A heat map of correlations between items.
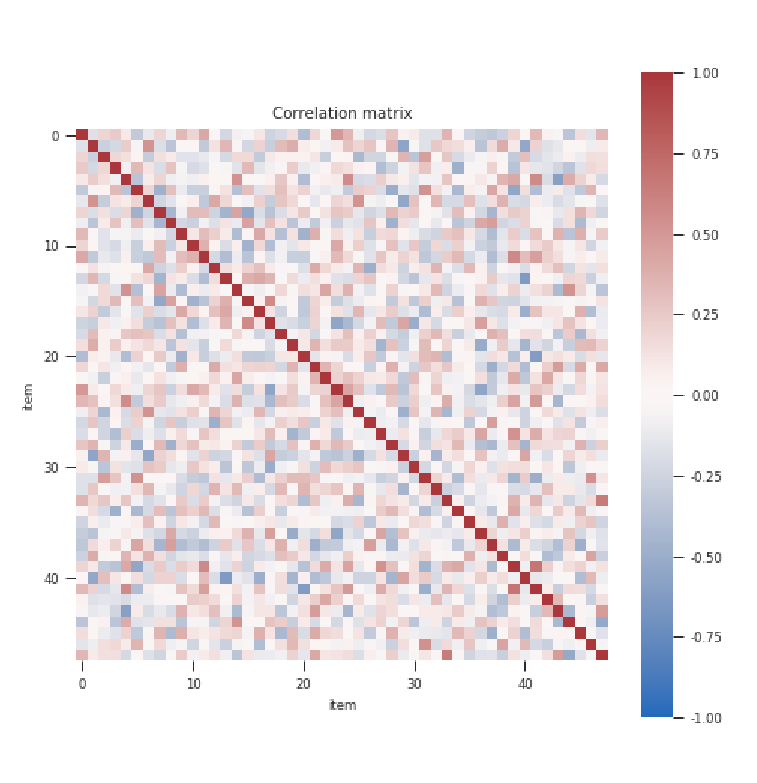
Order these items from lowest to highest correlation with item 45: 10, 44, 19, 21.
44, 10, 19, 21
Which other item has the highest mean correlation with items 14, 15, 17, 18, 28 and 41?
4
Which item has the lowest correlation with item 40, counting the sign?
13
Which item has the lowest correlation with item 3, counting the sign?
34
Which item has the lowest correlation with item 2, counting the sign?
25
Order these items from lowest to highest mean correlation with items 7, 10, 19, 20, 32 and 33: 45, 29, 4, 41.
29, 41, 4, 45
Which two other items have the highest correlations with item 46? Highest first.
31, 38
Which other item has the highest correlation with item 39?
41
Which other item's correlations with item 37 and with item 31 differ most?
21
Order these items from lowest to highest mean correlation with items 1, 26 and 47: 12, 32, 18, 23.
12, 23, 32, 18
